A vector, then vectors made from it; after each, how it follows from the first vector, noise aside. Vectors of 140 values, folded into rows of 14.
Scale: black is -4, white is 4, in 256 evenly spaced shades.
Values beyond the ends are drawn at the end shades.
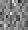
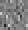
negated, partly zeroed.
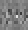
reversed, partly zeroed.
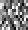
reversed, negated, scaled up.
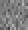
reversed, shrunk.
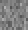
wrapped around, shrunk.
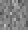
shrunk.
